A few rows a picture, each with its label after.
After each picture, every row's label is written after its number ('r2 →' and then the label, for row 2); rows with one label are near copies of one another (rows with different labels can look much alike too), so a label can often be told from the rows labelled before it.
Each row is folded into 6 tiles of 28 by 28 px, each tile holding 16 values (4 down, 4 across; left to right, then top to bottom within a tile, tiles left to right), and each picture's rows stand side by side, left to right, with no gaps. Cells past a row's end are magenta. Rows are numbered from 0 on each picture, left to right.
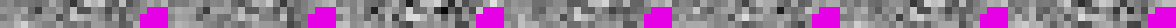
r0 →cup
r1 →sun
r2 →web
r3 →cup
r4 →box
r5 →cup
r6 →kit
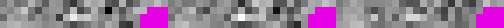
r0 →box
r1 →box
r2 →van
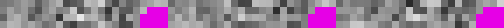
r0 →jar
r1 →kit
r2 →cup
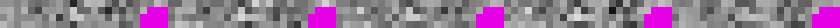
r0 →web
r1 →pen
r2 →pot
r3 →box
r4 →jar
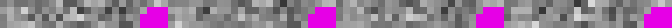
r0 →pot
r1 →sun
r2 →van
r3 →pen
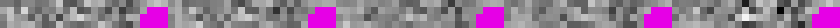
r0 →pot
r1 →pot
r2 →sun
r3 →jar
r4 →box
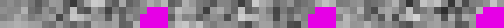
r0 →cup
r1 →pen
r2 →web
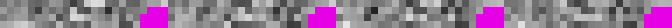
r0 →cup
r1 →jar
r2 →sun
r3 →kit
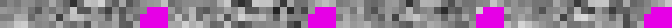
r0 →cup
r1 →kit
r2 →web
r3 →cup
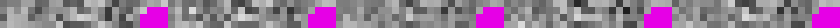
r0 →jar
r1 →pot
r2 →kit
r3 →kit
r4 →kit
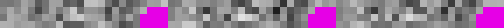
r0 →jar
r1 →van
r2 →van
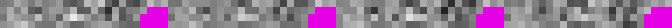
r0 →van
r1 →van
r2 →van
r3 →jar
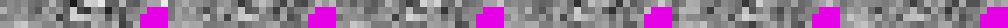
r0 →cup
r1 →van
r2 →cup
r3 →web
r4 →pen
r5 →van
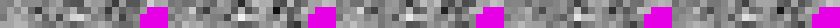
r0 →van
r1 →box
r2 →box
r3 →box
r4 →box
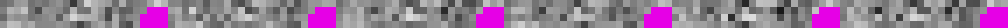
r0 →pen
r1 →pot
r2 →van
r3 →pen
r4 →web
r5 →van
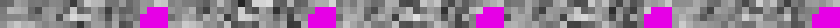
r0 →pen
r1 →cup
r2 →jar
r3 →jar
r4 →sun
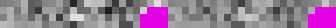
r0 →web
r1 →web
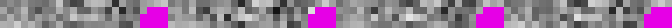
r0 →kit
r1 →web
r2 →van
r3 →kit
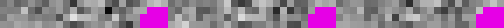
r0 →box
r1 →kit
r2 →web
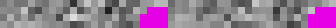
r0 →box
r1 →jar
